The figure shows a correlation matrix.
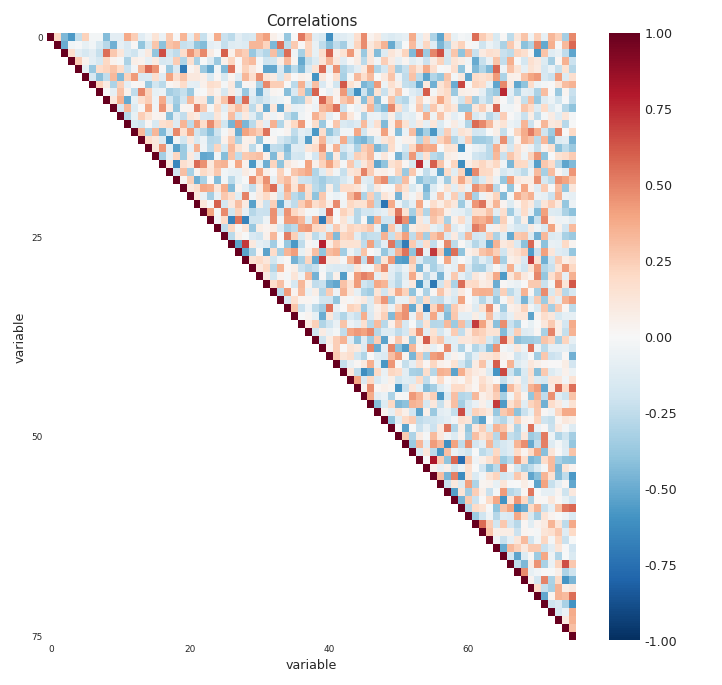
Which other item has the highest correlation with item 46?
64
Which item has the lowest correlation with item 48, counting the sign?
21
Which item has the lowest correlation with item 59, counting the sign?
53
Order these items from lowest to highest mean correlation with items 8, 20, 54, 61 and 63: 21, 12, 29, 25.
29, 12, 25, 21
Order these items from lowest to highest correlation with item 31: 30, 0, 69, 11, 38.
38, 11, 30, 69, 0
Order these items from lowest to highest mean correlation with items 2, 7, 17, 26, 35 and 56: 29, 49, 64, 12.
12, 29, 64, 49
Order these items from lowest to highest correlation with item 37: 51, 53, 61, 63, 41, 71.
71, 51, 41, 63, 61, 53
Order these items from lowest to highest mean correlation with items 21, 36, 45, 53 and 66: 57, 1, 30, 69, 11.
69, 57, 1, 30, 11
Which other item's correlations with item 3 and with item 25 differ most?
66
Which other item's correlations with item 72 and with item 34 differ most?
54
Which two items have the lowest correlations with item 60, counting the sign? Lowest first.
17, 5
